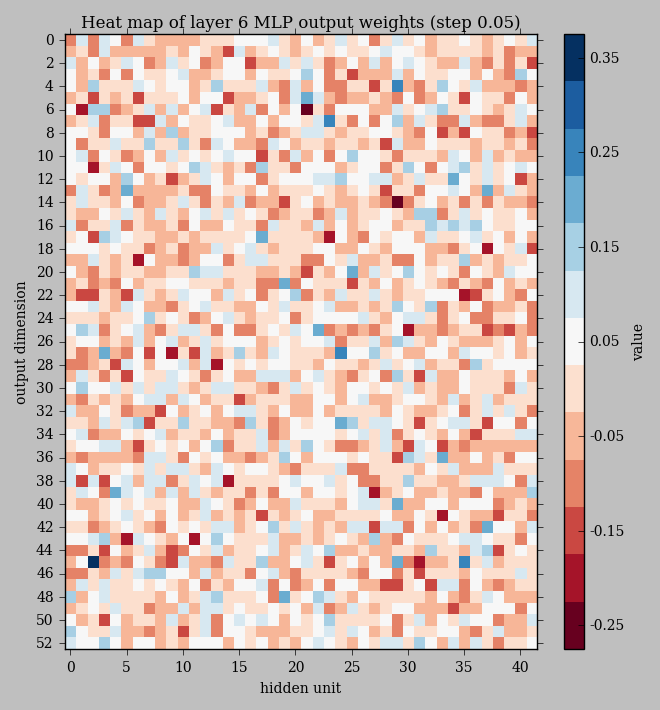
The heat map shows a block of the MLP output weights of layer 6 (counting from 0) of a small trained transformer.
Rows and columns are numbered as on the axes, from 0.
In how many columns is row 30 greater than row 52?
15
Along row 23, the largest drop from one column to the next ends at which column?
33
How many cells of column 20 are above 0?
20
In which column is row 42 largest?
37
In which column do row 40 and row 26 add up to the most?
29
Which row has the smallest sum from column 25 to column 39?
25
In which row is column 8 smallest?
32
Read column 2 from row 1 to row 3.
-0.1 0.05 0
